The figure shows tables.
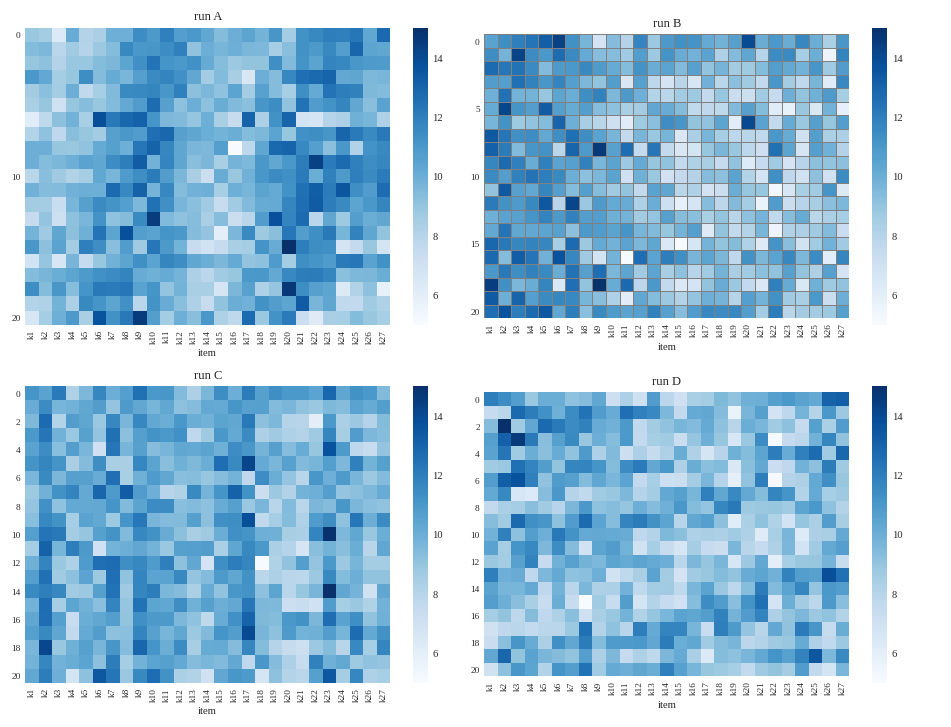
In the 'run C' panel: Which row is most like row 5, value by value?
17
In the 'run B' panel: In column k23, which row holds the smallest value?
5
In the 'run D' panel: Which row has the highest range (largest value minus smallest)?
3
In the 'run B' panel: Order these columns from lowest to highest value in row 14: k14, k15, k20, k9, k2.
k20, k14, k15, k9, k2
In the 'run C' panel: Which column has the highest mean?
k2
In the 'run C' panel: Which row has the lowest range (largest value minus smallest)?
1
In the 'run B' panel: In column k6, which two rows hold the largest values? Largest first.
0, 16
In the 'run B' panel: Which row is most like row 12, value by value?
15
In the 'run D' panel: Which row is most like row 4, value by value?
19
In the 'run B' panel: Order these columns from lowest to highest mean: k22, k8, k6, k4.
k22, k8, k6, k4
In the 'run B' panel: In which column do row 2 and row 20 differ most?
k5
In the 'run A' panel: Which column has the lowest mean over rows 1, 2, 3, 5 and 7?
k3
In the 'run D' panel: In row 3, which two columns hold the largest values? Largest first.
k3, k2
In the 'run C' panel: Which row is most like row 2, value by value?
15
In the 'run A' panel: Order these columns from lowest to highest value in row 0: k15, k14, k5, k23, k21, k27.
k5, k15, k14, k21, k23, k27
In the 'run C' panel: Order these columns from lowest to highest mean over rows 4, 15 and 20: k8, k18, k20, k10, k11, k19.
k20, k18, k8, k19, k11, k10
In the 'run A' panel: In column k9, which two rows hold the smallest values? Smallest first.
19, 15
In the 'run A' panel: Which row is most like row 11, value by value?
9
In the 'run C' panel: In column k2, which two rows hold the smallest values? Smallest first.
7, 0
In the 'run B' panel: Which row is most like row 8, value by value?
18
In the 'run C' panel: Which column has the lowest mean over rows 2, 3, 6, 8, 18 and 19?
k21
